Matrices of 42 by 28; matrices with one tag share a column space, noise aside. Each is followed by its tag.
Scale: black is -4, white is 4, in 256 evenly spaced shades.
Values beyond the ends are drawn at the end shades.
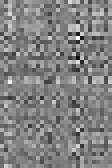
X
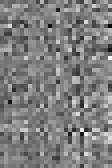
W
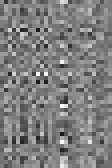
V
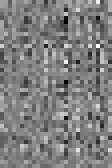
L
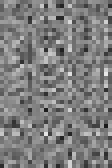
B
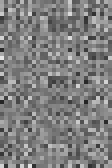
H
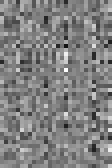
L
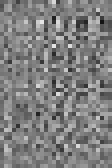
L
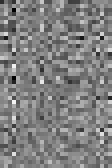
X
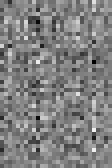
L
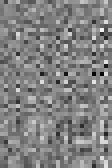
V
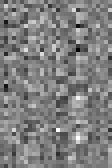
W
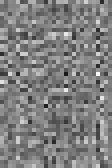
V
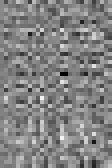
V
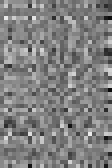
B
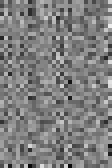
H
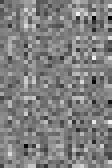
H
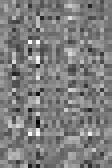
B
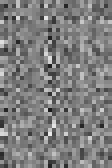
B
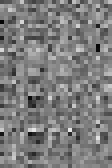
W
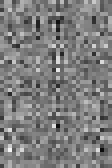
L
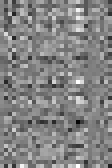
H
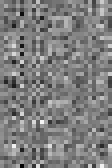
H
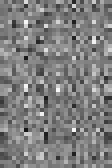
W
